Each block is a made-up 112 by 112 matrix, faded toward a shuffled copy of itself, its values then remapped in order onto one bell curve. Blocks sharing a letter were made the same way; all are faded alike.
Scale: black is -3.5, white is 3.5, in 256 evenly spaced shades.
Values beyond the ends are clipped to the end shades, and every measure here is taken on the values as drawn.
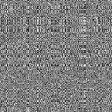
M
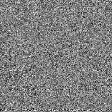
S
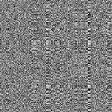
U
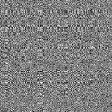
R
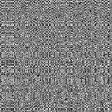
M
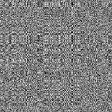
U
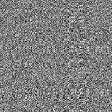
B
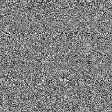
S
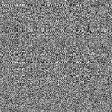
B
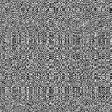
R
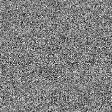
S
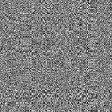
U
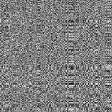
U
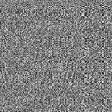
B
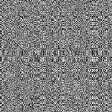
U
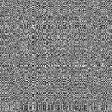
R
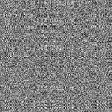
B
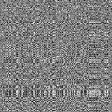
R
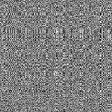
U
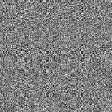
B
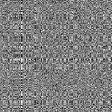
M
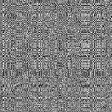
M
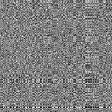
R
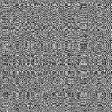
R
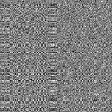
R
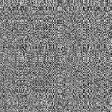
U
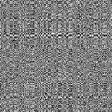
R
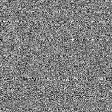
S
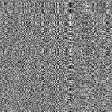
U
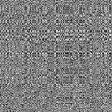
R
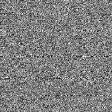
S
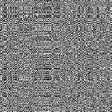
R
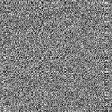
B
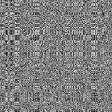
M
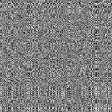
M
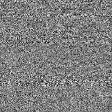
S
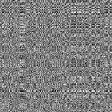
R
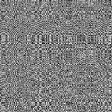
R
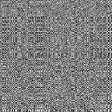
M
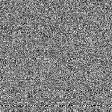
S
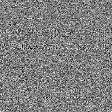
S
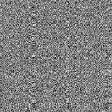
B
